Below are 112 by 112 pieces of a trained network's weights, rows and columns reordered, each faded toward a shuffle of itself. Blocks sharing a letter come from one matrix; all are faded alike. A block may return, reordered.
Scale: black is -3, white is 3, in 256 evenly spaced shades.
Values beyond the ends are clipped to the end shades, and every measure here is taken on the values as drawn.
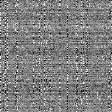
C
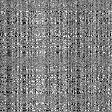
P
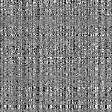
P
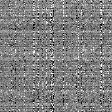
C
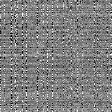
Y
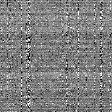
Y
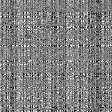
P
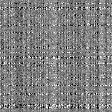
P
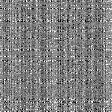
P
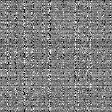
C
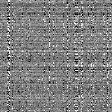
C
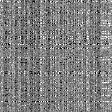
P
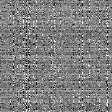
Y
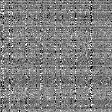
Y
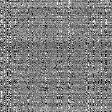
C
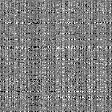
P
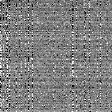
Y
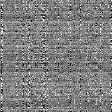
C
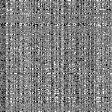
P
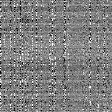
Y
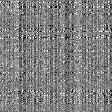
P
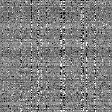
Y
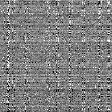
C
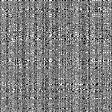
P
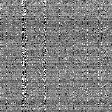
Y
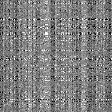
P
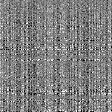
P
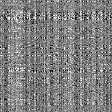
P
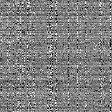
C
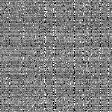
Y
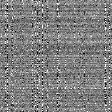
Y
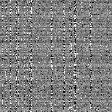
Y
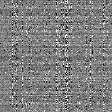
Y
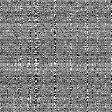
C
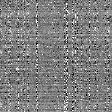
Y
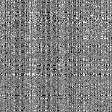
P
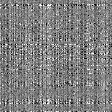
P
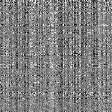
P
